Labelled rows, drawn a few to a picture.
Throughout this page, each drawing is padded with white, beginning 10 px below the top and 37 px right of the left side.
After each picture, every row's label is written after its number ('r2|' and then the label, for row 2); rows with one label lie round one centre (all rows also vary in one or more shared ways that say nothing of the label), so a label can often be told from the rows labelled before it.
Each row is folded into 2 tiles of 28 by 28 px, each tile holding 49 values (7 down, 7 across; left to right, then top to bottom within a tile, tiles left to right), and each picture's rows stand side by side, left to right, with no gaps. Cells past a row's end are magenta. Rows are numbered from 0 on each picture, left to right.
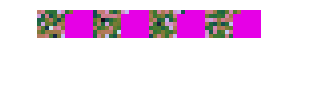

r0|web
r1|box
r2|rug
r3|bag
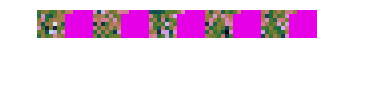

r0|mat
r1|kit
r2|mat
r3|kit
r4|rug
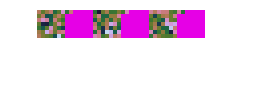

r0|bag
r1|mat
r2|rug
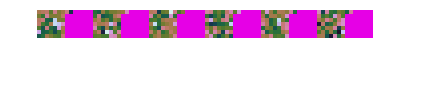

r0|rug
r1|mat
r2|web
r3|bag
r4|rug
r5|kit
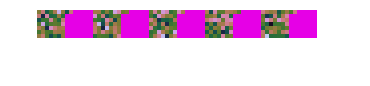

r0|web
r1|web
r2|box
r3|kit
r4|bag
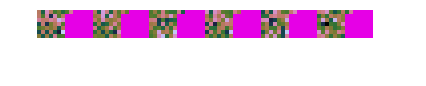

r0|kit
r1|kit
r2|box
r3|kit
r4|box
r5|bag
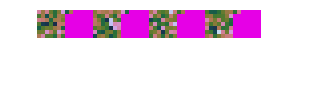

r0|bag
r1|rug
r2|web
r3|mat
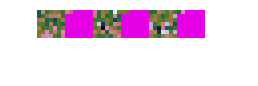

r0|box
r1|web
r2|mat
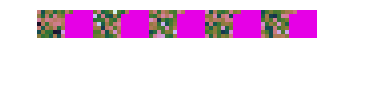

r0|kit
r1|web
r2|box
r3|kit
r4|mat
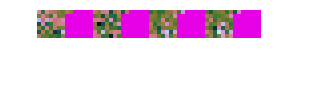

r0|kit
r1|bag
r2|mat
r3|mat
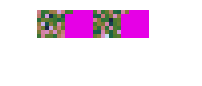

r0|web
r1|box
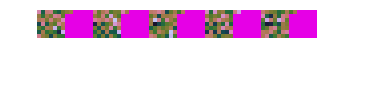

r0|kit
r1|kit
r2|bag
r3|kit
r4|bag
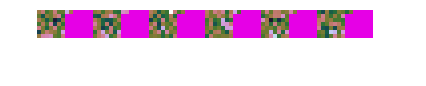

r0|box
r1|box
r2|web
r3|rug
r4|box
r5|mat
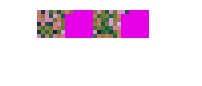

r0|kit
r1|rug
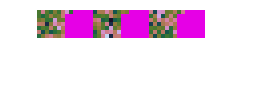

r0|rug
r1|box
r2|kit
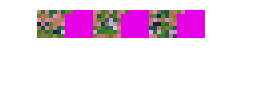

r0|kit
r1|rug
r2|bag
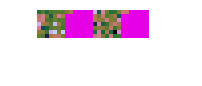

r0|mat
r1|kit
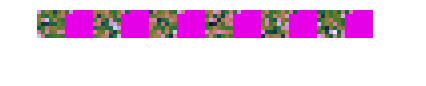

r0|bag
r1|rug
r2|box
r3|bag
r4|rug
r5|mat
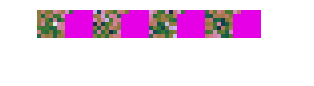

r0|rug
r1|kit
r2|rug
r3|box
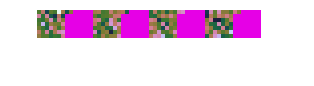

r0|web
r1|rug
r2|box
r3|box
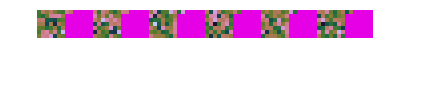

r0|box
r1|kit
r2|web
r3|kit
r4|rug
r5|bag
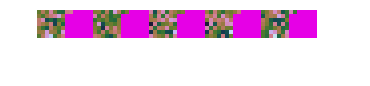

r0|box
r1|web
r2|kit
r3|kit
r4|box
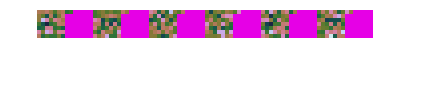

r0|bag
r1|box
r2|web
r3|mat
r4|bag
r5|box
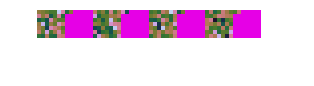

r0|web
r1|rug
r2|web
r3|box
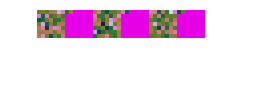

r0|web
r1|rug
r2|web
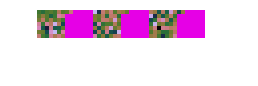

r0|mat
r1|kit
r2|web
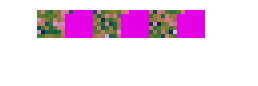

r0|rug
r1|box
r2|kit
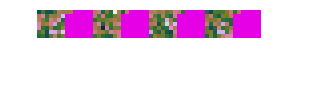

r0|mat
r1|web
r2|rug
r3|mat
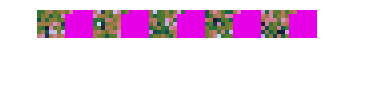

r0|mat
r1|web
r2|rug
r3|box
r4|kit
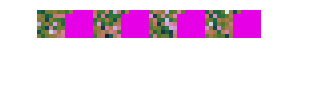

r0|mat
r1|web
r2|rug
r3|web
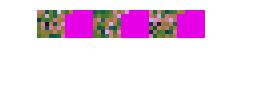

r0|web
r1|mat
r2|kit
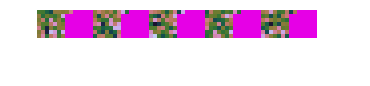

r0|mat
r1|rug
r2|bag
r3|box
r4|bag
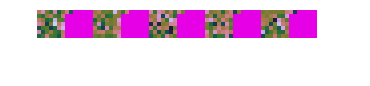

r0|rug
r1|web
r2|kit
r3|bag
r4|rug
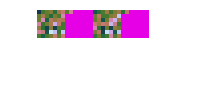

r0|mat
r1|mat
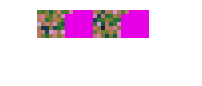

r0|mat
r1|web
